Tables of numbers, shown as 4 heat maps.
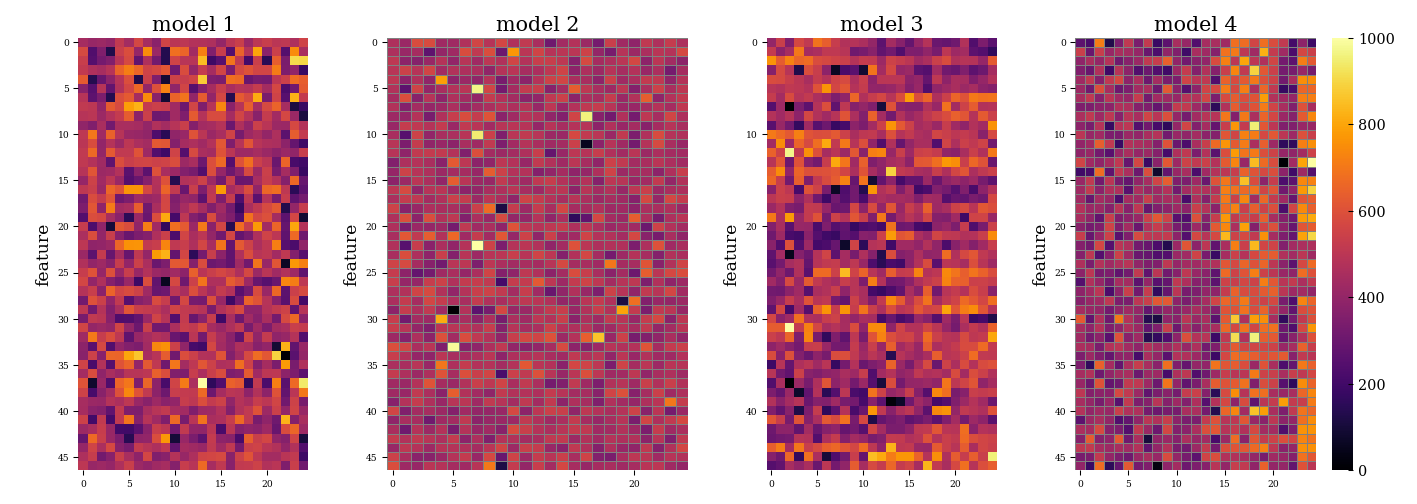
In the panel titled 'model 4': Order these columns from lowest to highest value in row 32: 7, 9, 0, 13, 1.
7, 9, 1, 0, 13
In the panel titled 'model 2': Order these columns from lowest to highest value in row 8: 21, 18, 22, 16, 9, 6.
18, 9, 22, 21, 6, 16
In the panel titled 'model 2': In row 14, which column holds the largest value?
8
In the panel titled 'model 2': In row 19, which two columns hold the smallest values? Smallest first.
15, 16
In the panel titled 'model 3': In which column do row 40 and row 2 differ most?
3
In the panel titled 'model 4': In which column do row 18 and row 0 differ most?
24
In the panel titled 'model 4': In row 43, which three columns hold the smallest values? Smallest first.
7, 14, 5
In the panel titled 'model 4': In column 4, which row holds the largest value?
30
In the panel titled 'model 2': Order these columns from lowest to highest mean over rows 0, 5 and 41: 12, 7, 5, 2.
5, 12, 2, 7
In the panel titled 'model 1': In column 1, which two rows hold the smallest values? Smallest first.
37, 4
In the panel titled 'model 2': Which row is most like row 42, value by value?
20
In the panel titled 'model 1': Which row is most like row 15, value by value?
21
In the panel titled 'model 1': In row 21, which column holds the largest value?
23
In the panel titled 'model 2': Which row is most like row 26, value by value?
36
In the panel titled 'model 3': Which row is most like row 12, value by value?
31
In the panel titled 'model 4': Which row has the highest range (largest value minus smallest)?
13
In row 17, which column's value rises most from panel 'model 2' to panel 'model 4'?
17
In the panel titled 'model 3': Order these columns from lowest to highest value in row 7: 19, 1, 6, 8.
1, 8, 6, 19
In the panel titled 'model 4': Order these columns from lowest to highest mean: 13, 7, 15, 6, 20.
7, 6, 13, 20, 15
